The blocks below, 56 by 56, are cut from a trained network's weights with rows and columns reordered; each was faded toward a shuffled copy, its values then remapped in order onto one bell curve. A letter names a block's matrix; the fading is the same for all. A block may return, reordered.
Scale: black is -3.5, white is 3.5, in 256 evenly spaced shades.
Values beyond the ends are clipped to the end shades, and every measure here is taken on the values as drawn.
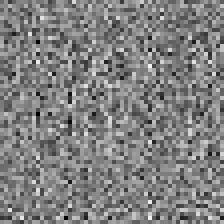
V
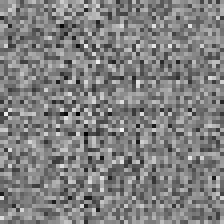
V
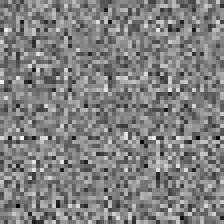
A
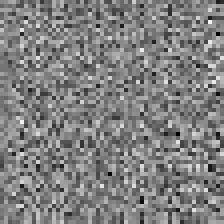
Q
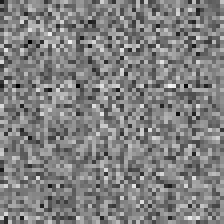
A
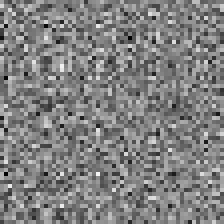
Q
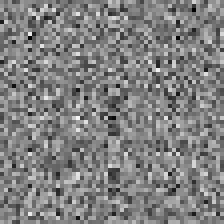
Q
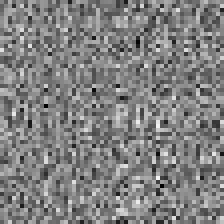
Q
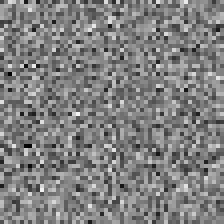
V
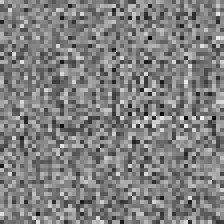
V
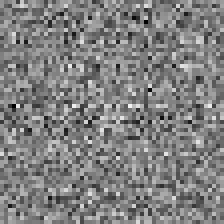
A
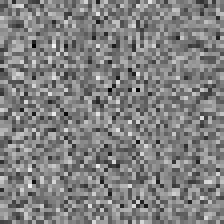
Q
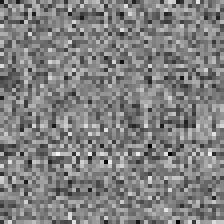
A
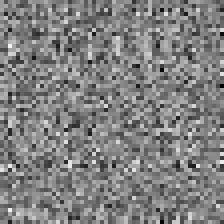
V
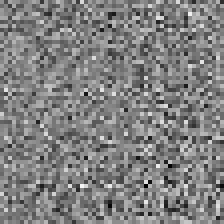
V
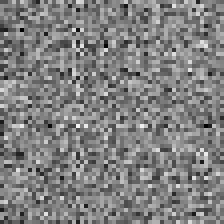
V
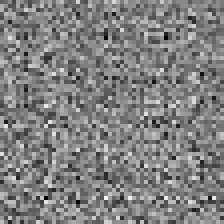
V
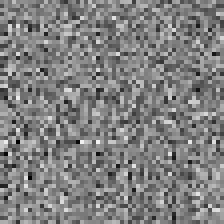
V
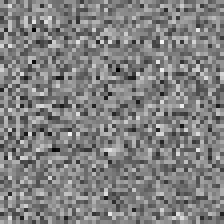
A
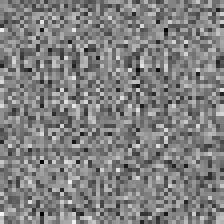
Q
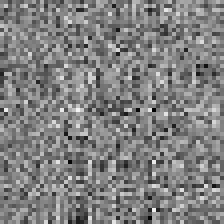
V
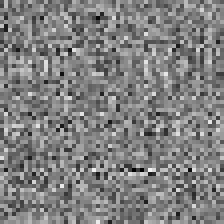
A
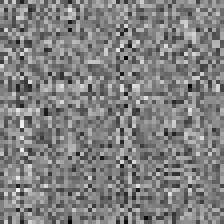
Q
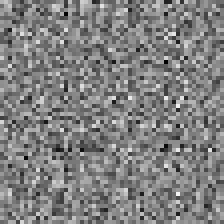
V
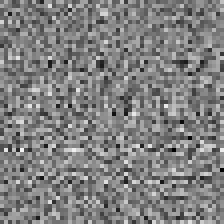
A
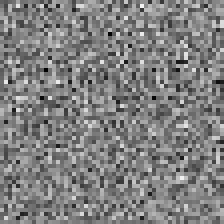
A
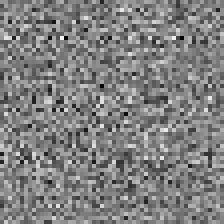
A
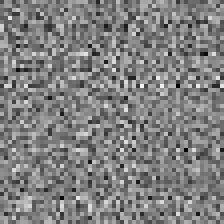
A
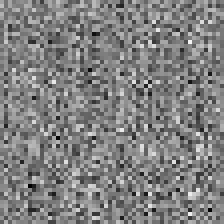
Q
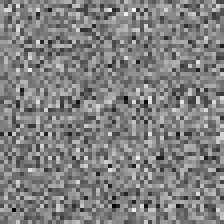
A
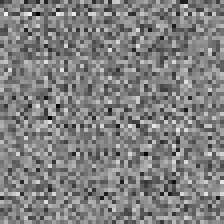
A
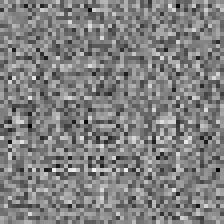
A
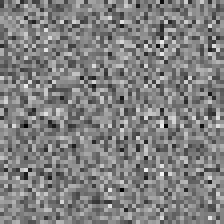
V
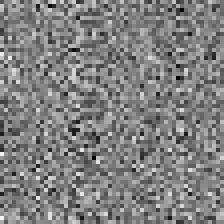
Q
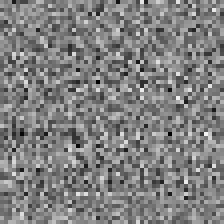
V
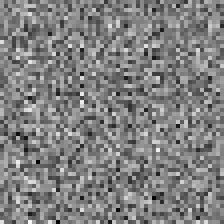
Q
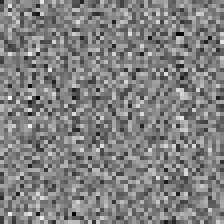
Q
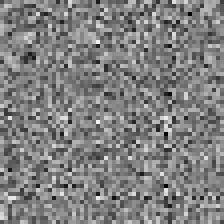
V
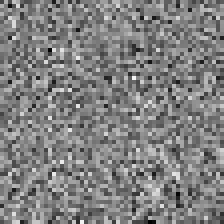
V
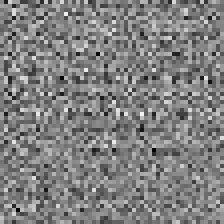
A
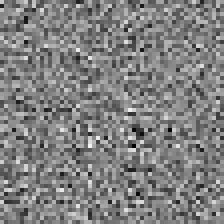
V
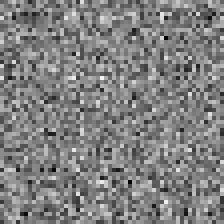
A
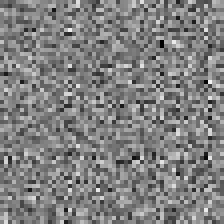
V
